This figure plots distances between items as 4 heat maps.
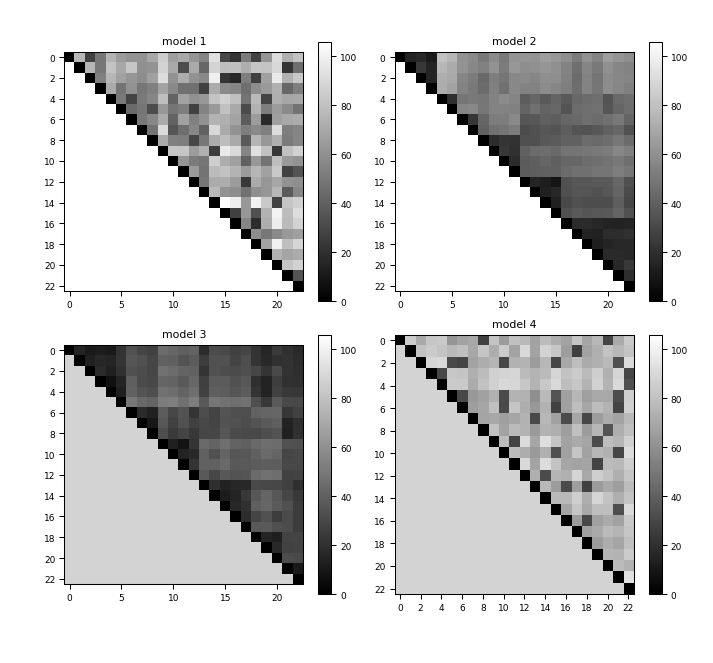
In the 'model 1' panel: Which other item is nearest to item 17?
12
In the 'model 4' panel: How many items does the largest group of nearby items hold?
6
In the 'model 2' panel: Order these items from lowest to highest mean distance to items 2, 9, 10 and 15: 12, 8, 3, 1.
8, 12, 3, 1
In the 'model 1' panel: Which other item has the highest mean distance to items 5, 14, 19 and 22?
15
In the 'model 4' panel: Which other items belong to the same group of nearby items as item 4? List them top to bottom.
3, 22
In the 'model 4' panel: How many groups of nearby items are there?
7
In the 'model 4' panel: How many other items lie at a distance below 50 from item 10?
5
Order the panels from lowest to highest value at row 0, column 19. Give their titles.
model 3, model 2, model 1, model 4
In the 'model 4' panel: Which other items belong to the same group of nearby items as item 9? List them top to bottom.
11, 19
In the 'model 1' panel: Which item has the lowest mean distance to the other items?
17
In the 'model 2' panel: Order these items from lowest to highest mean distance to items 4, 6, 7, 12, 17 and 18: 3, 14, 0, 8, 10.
14, 8, 10, 3, 0
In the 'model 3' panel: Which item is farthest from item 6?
5
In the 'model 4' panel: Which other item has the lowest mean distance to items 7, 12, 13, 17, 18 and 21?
16
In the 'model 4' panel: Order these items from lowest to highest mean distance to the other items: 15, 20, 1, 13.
13, 15, 20, 1
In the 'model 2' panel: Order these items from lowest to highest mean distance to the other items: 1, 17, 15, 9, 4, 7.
17, 15, 7, 9, 4, 1
